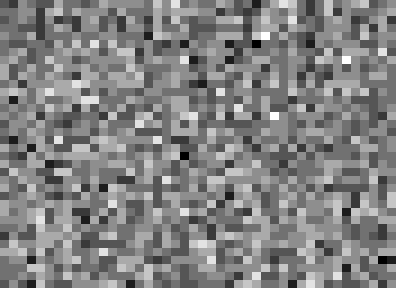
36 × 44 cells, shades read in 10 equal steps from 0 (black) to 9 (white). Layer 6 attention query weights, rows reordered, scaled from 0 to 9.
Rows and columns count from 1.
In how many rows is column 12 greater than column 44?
16
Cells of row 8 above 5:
11
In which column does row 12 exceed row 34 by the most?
39
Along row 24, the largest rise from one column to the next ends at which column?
13
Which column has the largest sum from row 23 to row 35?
5
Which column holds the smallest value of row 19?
4
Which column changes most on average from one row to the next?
26
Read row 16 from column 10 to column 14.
5 4 6 4 4
